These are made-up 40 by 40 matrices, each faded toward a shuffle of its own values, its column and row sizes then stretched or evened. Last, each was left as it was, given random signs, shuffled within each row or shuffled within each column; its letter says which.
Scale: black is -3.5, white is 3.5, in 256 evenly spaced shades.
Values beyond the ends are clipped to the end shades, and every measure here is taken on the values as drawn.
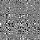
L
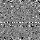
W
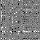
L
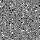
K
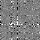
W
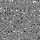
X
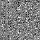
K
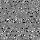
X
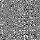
W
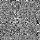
W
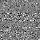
X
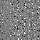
K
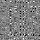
L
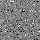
X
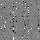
K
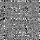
L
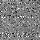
X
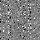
K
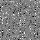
K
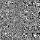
W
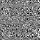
W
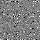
X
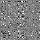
W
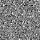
X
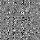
W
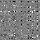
W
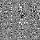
W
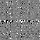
W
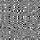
L
